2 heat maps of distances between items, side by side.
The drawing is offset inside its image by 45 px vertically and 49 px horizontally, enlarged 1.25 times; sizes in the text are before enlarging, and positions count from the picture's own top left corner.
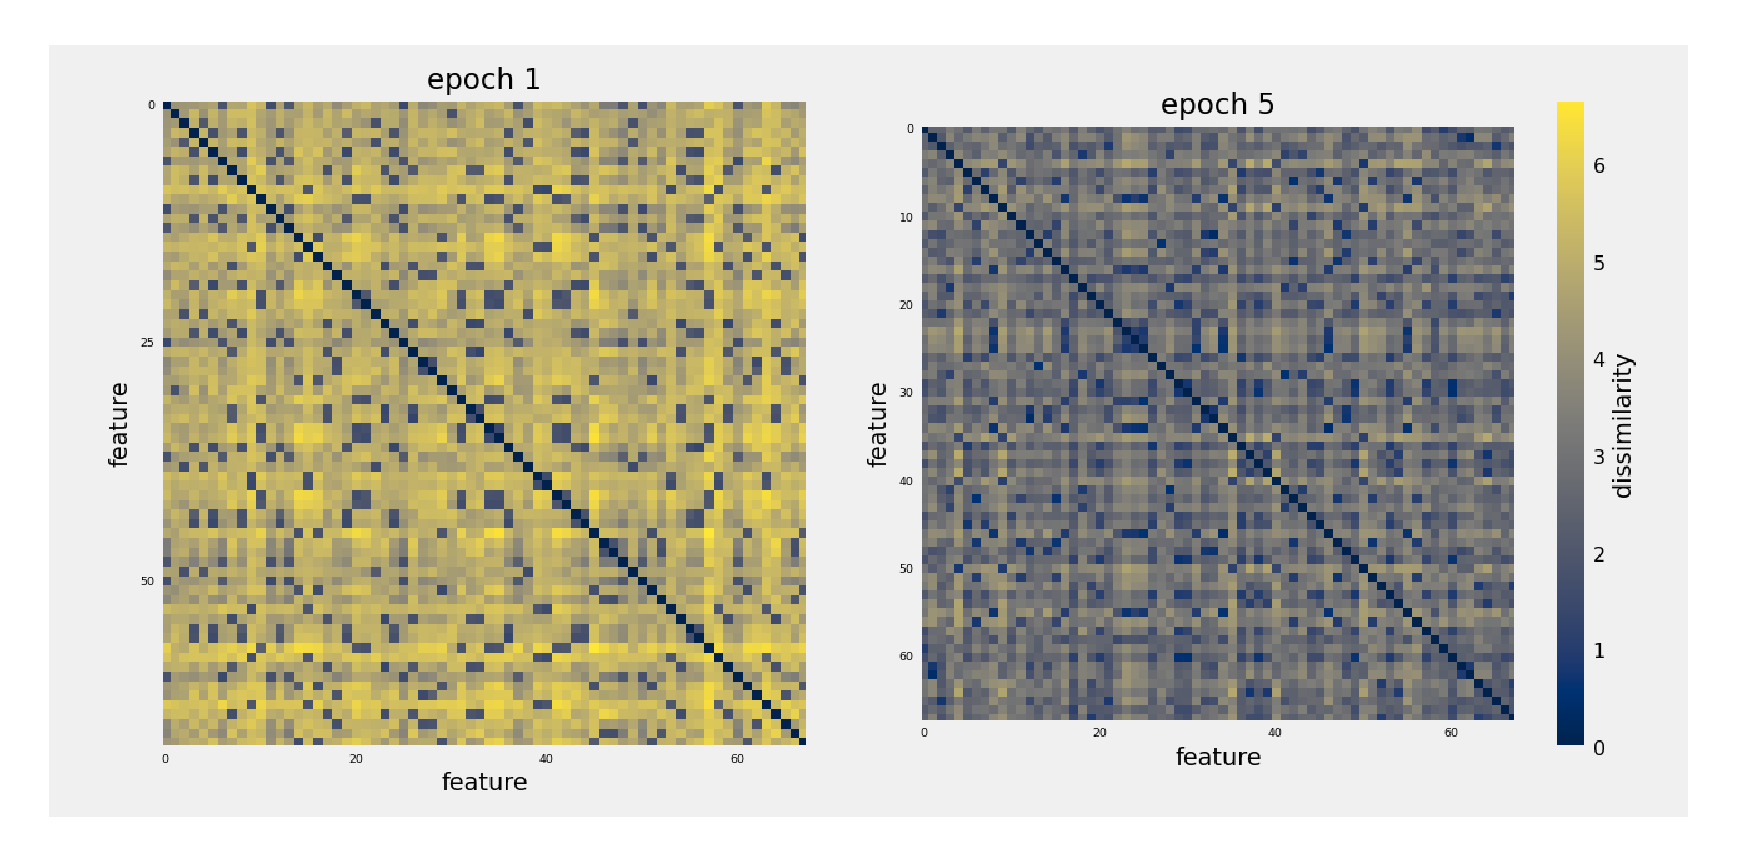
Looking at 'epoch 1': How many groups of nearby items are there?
10
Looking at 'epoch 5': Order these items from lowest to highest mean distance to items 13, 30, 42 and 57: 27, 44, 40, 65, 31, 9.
44, 27, 65, 31, 40, 9
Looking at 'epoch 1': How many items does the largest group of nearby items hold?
11
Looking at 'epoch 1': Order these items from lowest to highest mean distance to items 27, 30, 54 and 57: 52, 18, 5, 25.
18, 25, 52, 5
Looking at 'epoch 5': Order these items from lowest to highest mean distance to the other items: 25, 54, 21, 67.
21, 67, 54, 25
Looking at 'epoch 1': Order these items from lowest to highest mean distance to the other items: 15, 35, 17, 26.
17, 26, 35, 15
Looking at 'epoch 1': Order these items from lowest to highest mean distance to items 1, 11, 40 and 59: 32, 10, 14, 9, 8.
32, 9, 14, 8, 10
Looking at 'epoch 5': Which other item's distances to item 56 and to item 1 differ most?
62
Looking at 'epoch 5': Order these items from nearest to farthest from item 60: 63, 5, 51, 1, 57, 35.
57, 5, 63, 1, 51, 35
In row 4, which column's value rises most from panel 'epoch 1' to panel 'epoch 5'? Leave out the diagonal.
22
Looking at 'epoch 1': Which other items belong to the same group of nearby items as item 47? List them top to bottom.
46, 52, 66
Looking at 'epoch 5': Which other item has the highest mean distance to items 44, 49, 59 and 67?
35
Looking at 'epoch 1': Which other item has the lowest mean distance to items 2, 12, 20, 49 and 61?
38
